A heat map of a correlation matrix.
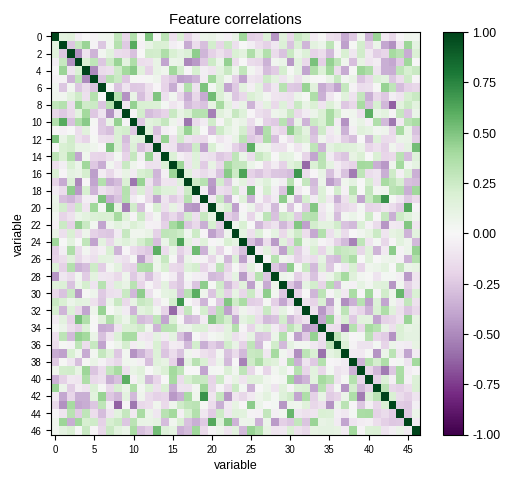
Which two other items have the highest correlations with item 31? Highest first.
16, 22
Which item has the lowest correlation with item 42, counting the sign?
39
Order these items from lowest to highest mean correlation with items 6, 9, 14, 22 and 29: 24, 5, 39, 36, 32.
5, 36, 32, 39, 24
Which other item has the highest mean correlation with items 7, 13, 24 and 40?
33
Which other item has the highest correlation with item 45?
20
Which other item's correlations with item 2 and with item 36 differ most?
3
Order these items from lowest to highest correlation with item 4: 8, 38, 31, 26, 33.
26, 38, 31, 8, 33
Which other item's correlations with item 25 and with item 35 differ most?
43
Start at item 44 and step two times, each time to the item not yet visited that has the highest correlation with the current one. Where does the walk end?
18
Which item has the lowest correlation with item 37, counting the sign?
34
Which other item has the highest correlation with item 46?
13
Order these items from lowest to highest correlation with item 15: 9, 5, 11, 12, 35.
5, 12, 11, 35, 9
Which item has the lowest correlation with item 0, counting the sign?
28
